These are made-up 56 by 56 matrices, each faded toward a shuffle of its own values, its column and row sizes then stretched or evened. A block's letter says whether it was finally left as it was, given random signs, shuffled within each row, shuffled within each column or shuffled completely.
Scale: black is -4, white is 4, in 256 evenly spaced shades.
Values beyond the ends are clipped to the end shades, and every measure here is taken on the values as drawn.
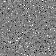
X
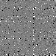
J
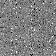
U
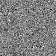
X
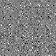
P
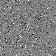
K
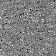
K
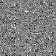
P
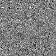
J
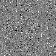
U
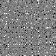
P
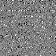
P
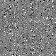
U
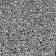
X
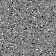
K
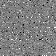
X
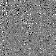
J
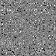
P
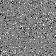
X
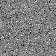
K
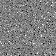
X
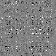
P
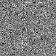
J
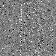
U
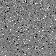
K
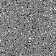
U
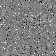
K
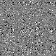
J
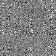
J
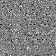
X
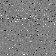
X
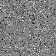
U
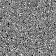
K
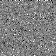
X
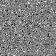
X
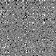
P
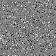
X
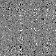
J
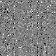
P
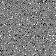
X
